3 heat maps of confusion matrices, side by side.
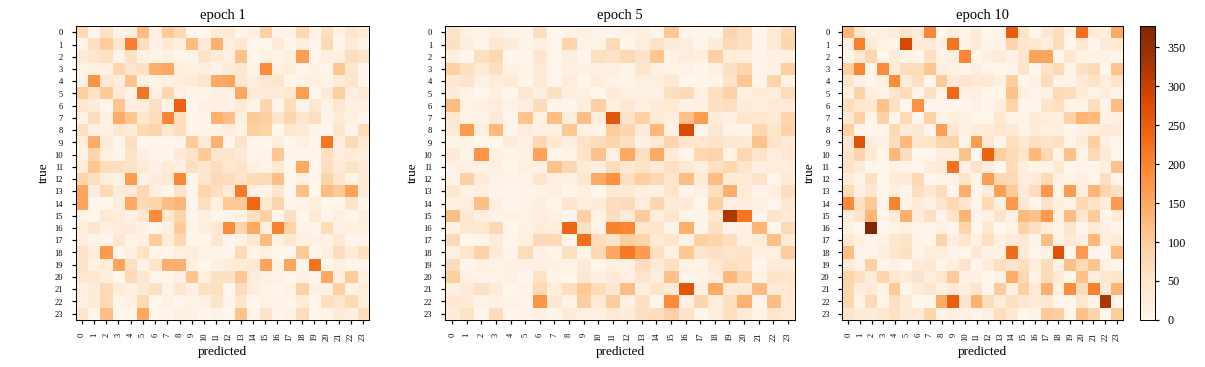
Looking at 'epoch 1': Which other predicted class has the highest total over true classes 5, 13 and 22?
18
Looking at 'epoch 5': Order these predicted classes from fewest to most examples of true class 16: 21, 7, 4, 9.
4, 7, 9, 21
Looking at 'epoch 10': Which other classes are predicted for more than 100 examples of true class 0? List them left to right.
7, 14, 20, 23
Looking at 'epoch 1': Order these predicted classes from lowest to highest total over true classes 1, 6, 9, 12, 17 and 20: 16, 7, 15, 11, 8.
7, 16, 15, 11, 8
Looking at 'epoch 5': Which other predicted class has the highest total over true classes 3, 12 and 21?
16
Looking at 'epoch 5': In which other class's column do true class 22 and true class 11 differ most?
6
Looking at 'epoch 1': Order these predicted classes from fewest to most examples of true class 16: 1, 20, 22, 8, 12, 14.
22, 1, 20, 8, 14, 12
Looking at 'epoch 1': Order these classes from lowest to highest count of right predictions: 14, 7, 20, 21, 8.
8, 21, 20, 7, 14
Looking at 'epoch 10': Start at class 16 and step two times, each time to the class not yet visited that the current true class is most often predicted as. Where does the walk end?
10
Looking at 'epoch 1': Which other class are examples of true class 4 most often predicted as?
1
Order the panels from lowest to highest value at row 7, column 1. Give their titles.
epoch 5, epoch 1, epoch 10
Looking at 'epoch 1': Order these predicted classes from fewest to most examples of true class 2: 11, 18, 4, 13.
11, 4, 13, 18
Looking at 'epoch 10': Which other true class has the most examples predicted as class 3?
6
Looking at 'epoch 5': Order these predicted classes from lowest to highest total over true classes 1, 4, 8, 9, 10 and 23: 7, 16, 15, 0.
7, 0, 15, 16
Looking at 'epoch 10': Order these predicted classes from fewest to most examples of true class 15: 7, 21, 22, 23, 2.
22, 23, 7, 21, 2
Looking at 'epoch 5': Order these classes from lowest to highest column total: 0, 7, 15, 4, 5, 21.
4, 5, 7, 21, 0, 15
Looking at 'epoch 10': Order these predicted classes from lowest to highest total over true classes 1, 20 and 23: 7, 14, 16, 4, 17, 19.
19, 16, 4, 7, 17, 14
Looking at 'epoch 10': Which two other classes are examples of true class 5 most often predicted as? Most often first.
9, 14
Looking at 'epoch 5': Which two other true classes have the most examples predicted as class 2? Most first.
10, 14
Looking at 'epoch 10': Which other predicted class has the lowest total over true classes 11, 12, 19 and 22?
3
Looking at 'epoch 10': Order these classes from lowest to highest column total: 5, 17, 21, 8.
8, 5, 21, 17
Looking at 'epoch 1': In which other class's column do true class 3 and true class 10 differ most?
15
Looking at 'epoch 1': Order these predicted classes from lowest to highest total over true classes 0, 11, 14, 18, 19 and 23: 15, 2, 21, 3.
21, 3, 15, 2
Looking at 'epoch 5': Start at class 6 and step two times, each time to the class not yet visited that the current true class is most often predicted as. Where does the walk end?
15
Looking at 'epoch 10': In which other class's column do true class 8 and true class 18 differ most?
14
